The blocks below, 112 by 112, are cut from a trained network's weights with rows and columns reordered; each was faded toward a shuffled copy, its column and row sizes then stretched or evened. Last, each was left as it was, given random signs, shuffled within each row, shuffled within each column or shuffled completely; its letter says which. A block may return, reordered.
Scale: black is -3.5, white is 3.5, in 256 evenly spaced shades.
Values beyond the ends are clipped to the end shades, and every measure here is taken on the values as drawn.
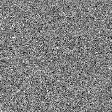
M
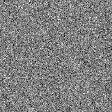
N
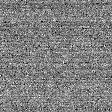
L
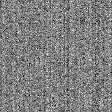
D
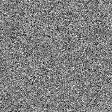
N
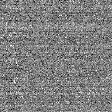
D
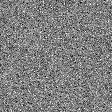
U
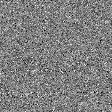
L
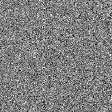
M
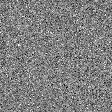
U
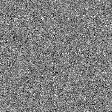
M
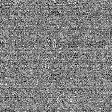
D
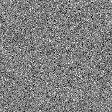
N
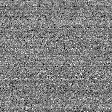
L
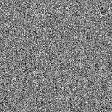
D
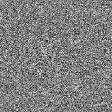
D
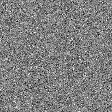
U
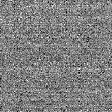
D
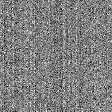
D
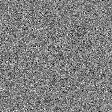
L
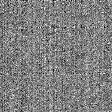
D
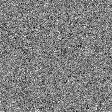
L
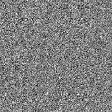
D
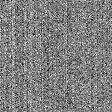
D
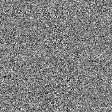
M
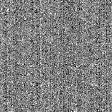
D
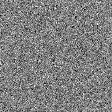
N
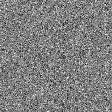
N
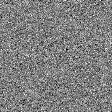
L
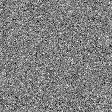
U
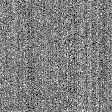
N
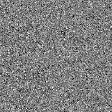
M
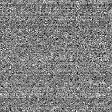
D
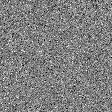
U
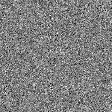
N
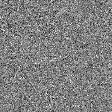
M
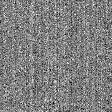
N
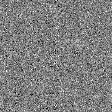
M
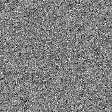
N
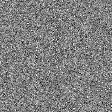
N
